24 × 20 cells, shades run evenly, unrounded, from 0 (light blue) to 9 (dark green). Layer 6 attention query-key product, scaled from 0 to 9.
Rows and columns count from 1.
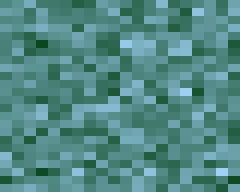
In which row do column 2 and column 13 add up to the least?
22
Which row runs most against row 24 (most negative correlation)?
3
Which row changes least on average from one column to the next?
19
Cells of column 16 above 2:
21
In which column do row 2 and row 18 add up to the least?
17
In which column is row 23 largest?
20
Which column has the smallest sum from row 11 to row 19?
12
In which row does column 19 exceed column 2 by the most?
24
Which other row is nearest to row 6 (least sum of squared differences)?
7
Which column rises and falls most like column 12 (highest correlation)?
16
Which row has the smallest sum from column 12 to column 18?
6
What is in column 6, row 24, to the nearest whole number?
4
